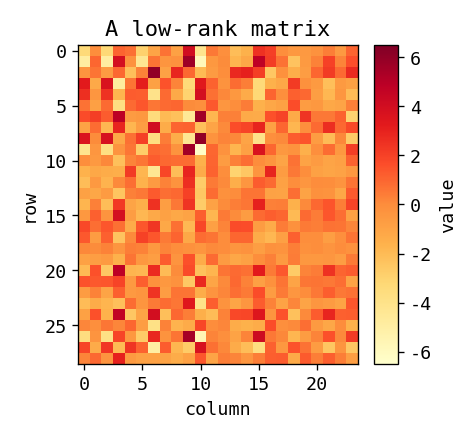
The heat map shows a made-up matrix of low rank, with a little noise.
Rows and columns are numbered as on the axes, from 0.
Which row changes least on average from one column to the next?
18
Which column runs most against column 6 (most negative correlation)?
4
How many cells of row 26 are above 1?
6
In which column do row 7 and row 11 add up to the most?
9
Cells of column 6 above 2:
8
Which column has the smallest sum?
10
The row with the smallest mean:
11
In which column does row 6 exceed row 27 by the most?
3
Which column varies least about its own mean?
12
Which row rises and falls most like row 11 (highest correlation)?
19
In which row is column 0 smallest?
1
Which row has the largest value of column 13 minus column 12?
2
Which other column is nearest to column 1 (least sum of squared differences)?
17
